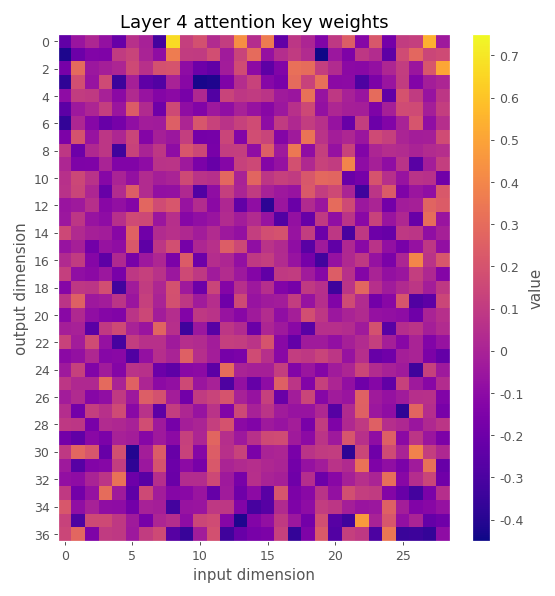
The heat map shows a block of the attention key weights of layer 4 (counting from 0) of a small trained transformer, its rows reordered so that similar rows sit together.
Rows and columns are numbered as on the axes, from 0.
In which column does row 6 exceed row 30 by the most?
8
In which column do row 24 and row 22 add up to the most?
12
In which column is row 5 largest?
5
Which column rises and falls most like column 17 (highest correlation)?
25
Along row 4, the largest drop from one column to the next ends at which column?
24
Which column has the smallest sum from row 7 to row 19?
4
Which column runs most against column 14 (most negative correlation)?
0
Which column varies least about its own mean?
2
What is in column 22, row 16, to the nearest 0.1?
0.1
